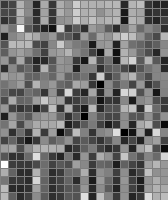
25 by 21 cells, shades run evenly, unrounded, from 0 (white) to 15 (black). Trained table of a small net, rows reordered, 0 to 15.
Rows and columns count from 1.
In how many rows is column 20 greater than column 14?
10
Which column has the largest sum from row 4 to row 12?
15
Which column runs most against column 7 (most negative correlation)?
13
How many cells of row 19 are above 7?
11
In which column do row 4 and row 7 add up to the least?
3
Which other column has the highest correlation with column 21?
5
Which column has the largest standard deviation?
17
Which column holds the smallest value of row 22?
19
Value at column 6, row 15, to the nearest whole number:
6
